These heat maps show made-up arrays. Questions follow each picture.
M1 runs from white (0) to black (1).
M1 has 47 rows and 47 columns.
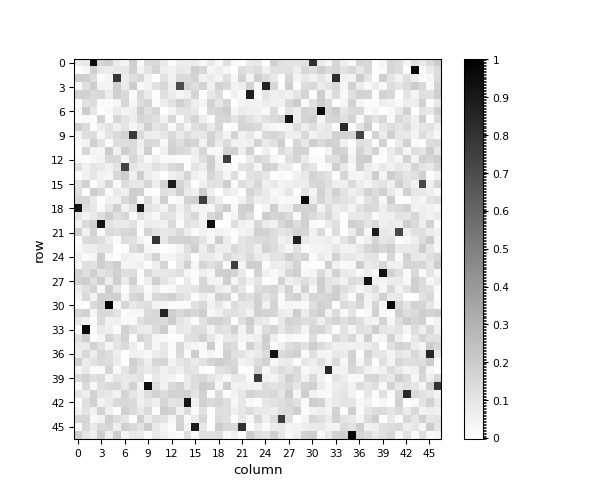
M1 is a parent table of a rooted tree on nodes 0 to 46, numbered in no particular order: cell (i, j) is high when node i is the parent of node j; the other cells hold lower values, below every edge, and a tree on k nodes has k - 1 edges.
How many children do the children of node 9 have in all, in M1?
3
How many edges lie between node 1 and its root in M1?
4
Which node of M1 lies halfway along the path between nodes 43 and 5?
33
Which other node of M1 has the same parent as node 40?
4
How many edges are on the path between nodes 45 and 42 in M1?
3
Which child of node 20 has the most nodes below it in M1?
3
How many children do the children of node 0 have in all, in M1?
4
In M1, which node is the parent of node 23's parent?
26
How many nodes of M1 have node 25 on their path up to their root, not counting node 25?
10
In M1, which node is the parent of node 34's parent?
18
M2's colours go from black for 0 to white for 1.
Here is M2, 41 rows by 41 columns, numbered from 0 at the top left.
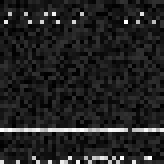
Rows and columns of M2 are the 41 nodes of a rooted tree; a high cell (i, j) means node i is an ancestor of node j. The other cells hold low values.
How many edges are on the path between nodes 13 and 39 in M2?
3
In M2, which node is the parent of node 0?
40
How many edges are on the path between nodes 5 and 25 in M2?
3
